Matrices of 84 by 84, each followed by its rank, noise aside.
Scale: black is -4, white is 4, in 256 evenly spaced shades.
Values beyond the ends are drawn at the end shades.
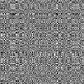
four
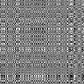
two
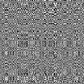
four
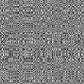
four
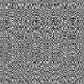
four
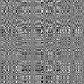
three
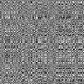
four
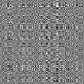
four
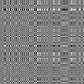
one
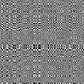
two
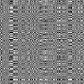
two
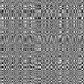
two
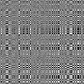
one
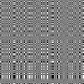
one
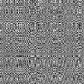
four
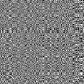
three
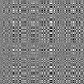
one
